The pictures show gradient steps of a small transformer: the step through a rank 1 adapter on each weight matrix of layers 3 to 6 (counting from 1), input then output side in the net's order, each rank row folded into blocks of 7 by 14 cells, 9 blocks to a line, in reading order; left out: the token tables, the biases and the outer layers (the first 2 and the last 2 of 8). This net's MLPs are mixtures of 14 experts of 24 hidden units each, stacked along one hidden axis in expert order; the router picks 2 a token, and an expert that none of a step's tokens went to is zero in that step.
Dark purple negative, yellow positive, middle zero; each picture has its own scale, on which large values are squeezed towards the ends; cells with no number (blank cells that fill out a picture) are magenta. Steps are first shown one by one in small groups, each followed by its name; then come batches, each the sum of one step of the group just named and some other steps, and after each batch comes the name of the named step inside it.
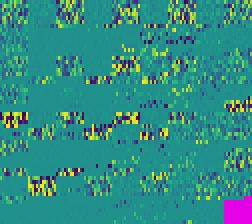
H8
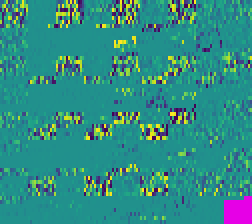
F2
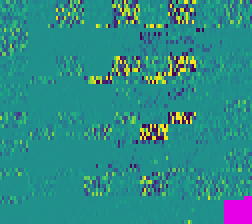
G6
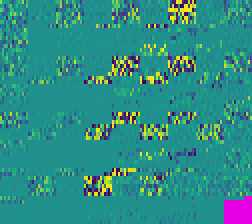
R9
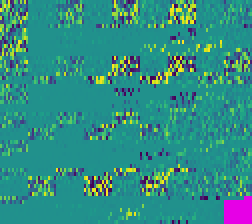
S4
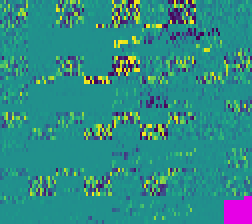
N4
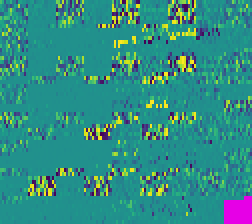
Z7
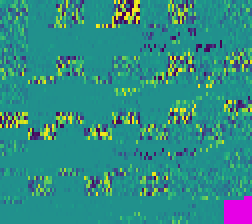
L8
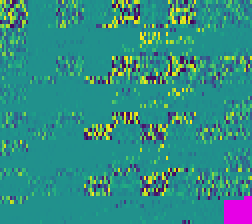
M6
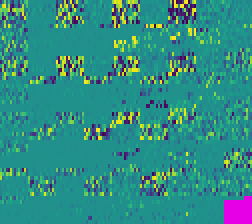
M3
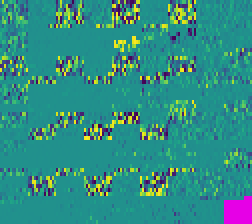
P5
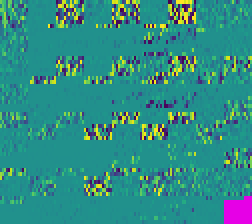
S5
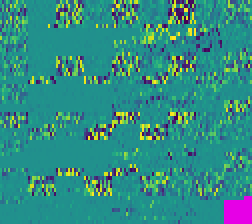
F2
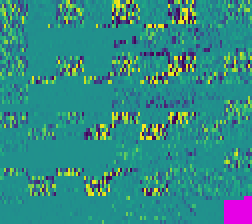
S5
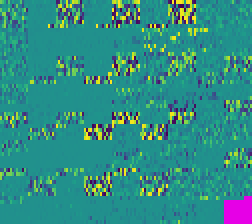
S5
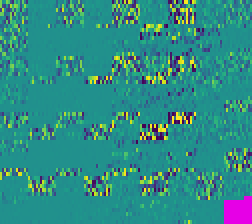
G6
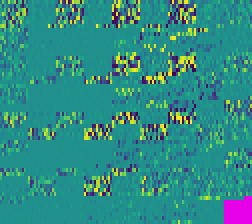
G6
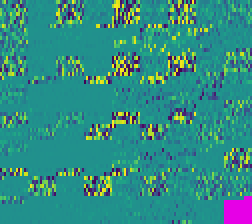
R9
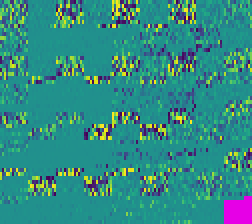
M3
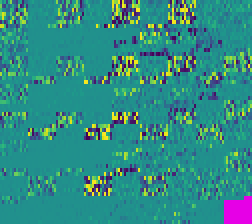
M6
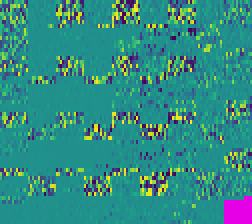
P5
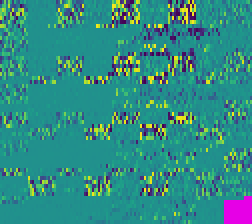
N4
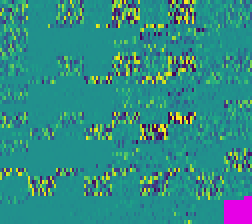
G6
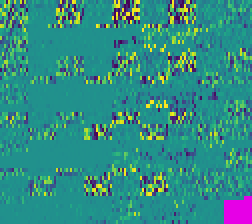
S4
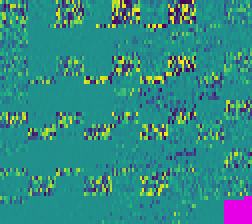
R9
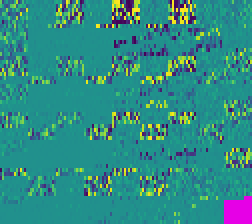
L8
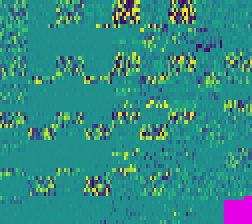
L8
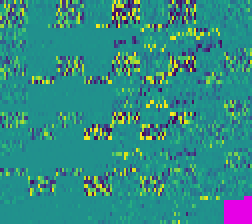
L8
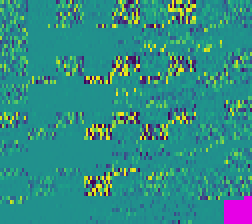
S4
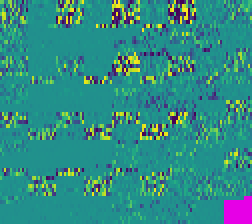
H8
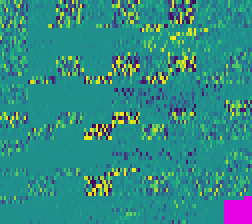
S4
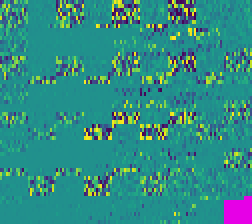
M3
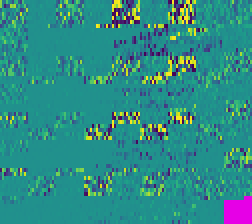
G6
